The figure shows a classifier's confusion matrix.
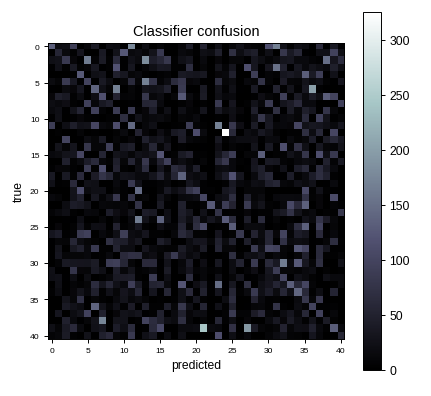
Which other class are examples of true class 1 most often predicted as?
10
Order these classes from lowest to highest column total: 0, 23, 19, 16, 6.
0, 16, 19, 6, 23
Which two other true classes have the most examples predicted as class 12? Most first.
24, 20
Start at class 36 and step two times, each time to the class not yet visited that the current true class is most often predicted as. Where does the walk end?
9
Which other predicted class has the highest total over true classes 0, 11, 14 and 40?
23
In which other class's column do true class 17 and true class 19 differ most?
7
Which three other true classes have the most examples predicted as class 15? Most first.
24, 39, 1
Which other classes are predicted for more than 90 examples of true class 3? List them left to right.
9, 27, 31
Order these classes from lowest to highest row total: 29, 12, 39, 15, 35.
35, 29, 12, 15, 39
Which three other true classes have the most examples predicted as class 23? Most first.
11, 33, 40
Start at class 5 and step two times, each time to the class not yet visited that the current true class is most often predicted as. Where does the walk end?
2
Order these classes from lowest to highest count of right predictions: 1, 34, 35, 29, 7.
29, 1, 35, 7, 34
